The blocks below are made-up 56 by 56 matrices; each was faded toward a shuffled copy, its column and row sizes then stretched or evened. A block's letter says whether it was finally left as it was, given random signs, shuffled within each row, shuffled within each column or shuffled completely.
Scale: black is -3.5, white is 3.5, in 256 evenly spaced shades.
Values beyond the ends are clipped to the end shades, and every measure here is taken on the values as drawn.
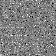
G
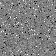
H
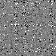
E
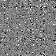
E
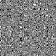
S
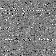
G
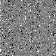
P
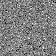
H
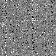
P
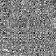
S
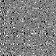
S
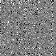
E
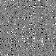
S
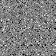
G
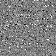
G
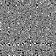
S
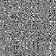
S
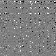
S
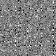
E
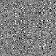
S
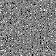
P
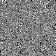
P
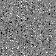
P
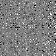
E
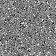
H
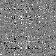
E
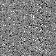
P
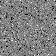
H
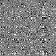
S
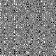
S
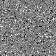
G
